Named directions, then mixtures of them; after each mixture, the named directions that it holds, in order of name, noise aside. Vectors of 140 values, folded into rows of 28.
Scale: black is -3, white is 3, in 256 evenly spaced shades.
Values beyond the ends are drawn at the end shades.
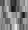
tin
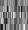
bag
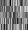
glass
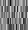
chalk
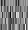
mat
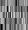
bag, mat.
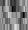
tin.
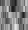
tin.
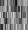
bag, tin.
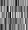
bag, mat.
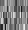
bag.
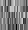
chalk, tin.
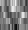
tin.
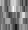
tin.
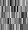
chalk, tin.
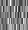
chalk.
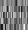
bag.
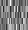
chalk.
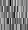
chalk, glass.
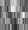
tin.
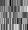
glass, tin.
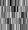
chalk, tin.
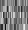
bag.
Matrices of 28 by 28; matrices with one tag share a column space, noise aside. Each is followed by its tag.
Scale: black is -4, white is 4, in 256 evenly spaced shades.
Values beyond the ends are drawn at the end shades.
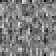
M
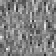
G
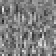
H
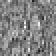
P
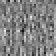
M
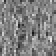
P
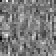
P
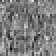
P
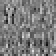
H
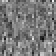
P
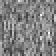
P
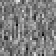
P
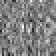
M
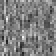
P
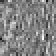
P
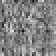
M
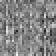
M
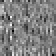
M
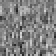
H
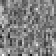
H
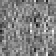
M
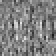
P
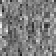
M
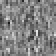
P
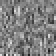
H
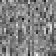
M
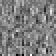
H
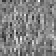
P
